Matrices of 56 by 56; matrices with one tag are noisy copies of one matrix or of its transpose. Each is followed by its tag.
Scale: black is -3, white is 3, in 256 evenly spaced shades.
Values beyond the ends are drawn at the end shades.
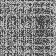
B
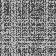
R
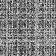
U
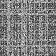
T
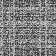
T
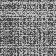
R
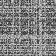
U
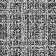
T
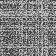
R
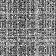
U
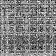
B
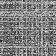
R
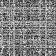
T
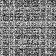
T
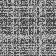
U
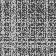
R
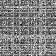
U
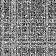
R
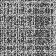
B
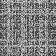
T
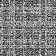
T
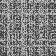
T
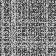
R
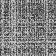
R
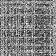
B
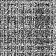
B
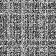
T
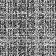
U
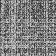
R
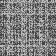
T
